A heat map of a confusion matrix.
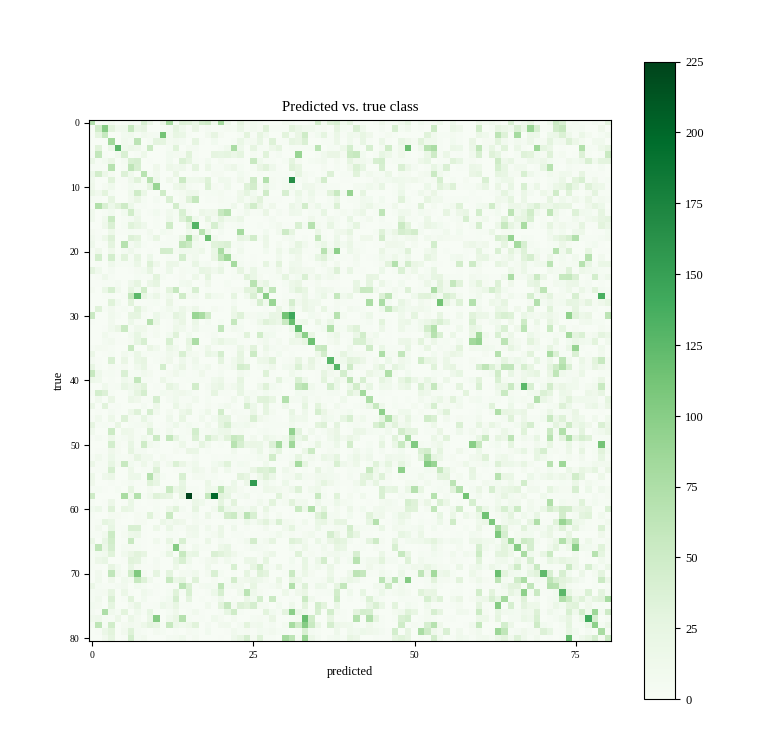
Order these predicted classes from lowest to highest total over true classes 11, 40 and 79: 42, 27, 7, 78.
78, 27, 42, 7
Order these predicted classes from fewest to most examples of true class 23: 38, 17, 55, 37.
55, 37, 17, 38
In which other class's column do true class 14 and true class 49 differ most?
74
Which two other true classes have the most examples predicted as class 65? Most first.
18, 24
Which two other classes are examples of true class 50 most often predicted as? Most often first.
79, 59
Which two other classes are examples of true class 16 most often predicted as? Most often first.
67, 34
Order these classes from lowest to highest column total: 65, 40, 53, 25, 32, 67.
40, 25, 32, 65, 67, 53
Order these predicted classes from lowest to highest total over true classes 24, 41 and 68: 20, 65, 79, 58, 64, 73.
58, 20, 64, 79, 73, 65
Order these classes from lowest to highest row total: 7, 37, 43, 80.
43, 7, 37, 80
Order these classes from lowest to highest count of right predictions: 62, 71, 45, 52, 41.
41, 71, 52, 45, 62
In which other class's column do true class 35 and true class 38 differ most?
75
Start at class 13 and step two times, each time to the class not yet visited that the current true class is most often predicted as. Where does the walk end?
2
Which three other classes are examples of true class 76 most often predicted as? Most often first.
31, 78, 2
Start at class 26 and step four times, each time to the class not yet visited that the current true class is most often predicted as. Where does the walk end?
54
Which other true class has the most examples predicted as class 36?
20
